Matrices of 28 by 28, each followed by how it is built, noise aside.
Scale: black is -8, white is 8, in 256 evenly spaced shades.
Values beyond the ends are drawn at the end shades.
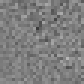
upper triangular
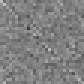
diagonal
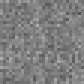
blocks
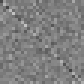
diagonal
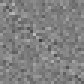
diagonal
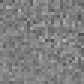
upper triangular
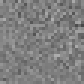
upper triangular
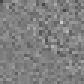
upper triangular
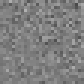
upper triangular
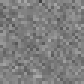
Toeplitz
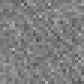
Toeplitz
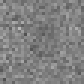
blocks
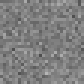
blocks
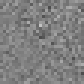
upper triangular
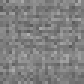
blocks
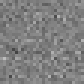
uneven rows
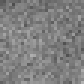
smooth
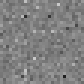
sparse
